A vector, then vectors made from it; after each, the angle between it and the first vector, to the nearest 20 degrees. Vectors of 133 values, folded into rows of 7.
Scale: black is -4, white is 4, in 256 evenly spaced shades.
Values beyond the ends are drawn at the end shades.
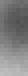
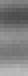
40 degrees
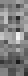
120 degrees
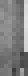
120 degrees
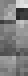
100 degrees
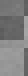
60 degrees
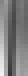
60 degrees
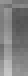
40 degrees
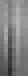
140 degrees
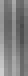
60 degrees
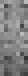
120 degrees
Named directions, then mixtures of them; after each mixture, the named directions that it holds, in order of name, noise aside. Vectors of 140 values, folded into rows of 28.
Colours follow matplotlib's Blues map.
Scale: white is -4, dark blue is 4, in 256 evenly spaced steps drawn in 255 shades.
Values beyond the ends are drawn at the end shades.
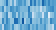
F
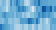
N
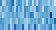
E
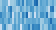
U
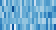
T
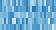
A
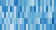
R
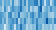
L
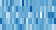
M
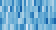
E, L, R.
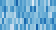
R.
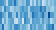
F.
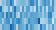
R.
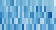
E, F, R.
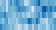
N.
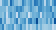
L, M, N.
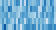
L, U.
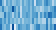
T.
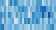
F, N.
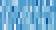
L, T.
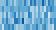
F.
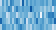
M.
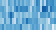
A, N.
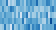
F, T, U.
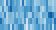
E, M, T.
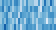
L.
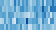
A, E, N.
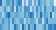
E, M.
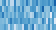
E.
